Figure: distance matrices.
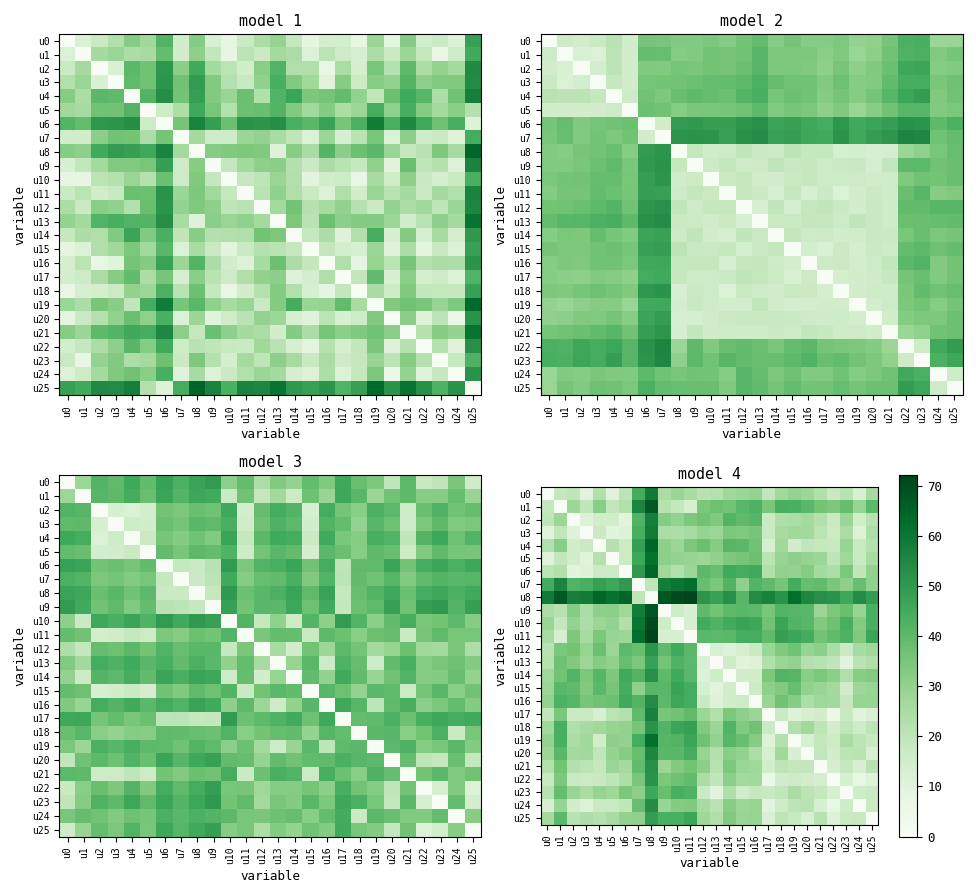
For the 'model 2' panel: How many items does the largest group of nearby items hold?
14
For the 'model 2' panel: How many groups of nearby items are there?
5
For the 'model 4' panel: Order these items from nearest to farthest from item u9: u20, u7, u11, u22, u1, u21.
u11, u1, u21, u22, u20, u7
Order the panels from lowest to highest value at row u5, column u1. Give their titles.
model 2, model 4, model 1, model 3
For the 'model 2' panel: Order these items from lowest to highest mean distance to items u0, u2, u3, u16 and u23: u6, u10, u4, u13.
u4, u10, u13, u6
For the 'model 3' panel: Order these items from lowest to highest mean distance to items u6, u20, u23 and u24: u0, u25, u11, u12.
u25, u0, u12, u11
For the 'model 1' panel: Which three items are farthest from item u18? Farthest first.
u25, u6, u8
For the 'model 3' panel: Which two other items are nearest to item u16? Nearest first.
u13, u19
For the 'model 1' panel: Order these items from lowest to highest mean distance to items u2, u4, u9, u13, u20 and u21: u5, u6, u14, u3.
u14, u3, u5, u6
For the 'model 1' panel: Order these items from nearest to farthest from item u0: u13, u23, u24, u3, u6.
u24, u23, u3, u13, u6
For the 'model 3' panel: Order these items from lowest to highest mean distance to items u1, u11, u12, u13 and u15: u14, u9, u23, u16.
u14, u16, u23, u9
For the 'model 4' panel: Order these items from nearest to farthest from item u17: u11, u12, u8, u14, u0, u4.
u4, u0, u12, u14, u11, u8
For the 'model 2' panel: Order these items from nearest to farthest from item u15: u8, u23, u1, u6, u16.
u16, u8, u1, u23, u6
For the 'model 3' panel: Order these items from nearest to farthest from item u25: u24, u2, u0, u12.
u0, u12, u24, u2
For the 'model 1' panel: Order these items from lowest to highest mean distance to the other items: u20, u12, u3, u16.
u20, u16, u12, u3
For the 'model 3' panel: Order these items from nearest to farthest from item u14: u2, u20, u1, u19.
u1, u19, u20, u2
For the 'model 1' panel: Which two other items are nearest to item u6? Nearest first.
u25, u5
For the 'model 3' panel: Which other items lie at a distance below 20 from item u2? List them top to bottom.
u3, u4, u5, u11, u15, u21
